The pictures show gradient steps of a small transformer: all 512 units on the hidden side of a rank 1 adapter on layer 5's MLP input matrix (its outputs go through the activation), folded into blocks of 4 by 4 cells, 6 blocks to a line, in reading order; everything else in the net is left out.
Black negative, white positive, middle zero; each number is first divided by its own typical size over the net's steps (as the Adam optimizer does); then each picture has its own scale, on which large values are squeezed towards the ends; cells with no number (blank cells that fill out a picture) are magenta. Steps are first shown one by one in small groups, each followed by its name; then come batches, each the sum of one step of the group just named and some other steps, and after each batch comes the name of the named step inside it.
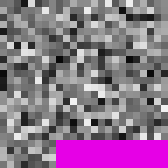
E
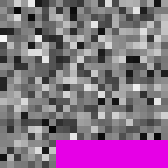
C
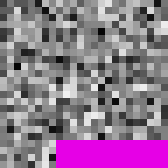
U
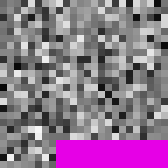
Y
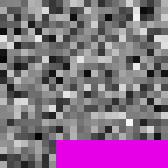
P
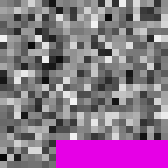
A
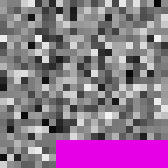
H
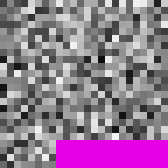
Y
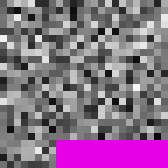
C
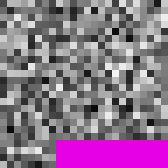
H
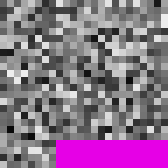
H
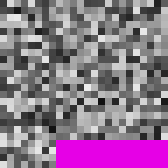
C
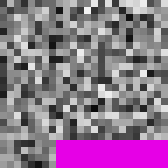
E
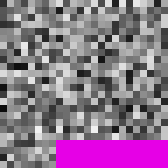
Y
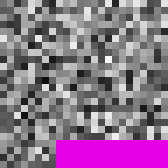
A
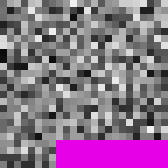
P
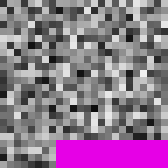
A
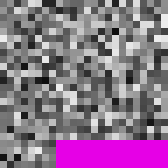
A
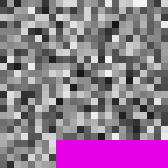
U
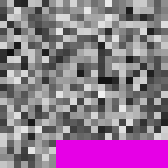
E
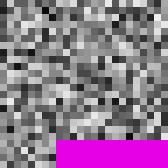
U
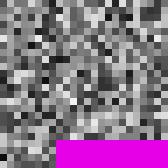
A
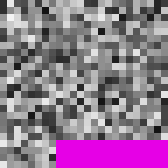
U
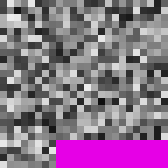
C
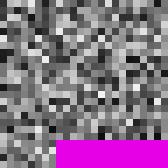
C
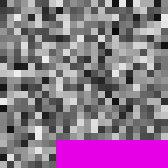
Y
